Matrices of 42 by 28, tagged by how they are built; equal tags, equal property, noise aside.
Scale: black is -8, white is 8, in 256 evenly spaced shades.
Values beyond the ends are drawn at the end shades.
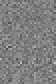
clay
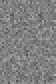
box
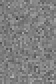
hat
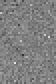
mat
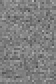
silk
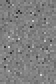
mat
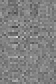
clay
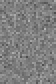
hat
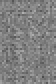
silk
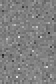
mat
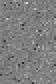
mat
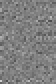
clay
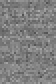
silk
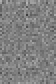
clay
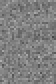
silk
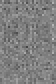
clay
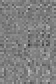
clay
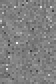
mat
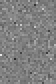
mat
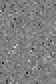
mat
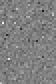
mat
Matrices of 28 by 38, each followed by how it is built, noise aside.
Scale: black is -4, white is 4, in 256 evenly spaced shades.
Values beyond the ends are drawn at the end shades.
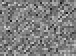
Hankel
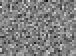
repeating columns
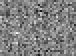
blocks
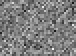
Hankel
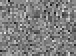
low rank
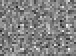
low rank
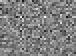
low rank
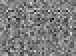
low rank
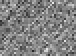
Hankel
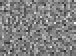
repeating columns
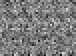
repeating columns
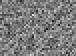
Hankel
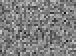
blocks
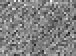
Hankel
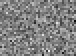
noise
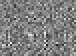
low rank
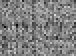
blocks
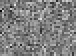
low rank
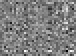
low rank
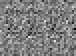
repeating columns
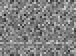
repeating columns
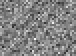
Hankel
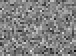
repeating columns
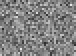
repeating columns
